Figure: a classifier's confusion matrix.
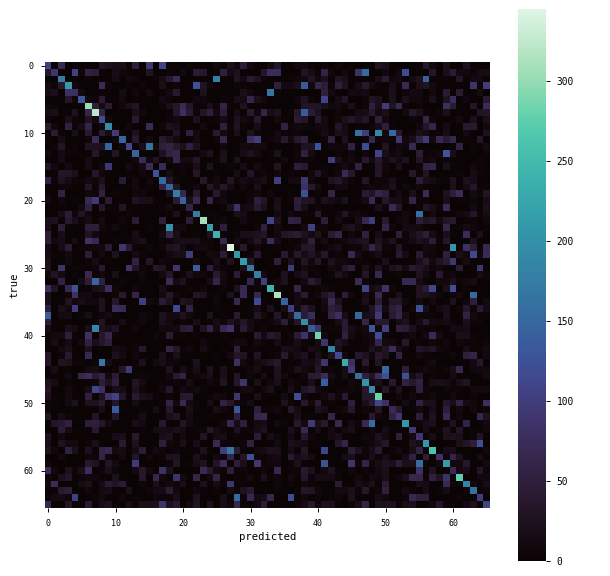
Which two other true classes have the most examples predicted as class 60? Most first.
27, 33
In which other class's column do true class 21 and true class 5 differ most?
41
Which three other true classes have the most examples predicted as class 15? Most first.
12, 0, 9
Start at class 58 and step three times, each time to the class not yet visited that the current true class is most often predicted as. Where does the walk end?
55
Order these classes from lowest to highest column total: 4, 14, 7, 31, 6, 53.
14, 4, 53, 31, 7, 6
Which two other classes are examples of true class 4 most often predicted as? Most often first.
33, 3
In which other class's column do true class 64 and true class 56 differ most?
28
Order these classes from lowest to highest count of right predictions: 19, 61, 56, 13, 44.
13, 19, 56, 44, 61
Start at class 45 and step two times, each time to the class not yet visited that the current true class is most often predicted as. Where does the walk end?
49
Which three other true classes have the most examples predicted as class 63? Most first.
34, 28, 3
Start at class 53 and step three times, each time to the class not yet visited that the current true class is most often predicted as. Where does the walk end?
38
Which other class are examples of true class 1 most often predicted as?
47
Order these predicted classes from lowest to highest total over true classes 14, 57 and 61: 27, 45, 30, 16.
30, 45, 16, 27
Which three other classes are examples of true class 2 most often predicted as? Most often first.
25, 56, 19
